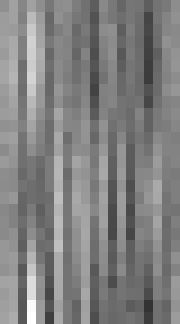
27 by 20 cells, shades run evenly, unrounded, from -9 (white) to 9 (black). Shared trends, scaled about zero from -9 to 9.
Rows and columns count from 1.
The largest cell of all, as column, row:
17, 26
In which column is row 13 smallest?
7
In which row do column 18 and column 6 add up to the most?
27
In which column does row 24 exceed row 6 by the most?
13
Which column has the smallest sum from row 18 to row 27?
4
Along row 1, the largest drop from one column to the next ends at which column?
12
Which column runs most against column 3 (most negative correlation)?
10
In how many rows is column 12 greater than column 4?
19
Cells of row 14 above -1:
12
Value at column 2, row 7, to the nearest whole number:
-4
